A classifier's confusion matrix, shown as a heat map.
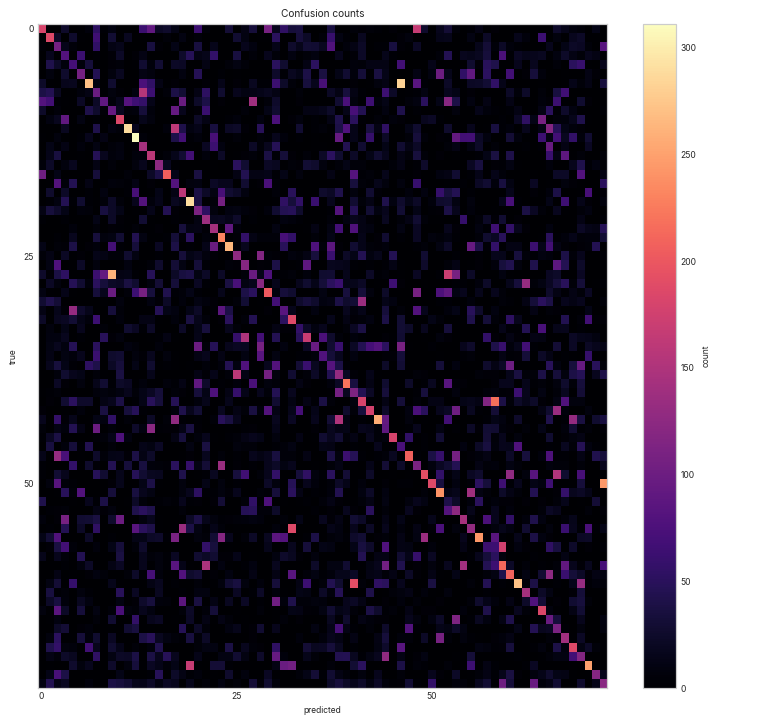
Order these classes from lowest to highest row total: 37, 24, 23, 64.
64, 23, 37, 24
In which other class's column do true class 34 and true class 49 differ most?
66
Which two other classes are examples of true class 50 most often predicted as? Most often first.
72, 2
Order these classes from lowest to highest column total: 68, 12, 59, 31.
31, 68, 59, 12
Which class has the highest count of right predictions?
12
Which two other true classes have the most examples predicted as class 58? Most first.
41, 56
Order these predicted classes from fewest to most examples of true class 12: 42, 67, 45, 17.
45, 67, 17, 42
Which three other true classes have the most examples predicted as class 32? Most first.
55, 70, 60
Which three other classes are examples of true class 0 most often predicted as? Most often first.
48, 29, 14
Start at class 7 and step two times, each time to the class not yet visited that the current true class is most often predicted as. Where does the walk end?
65
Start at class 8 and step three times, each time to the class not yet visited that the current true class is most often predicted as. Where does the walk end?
17
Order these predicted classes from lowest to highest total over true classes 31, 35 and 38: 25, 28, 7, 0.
0, 7, 28, 25
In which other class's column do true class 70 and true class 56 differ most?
19
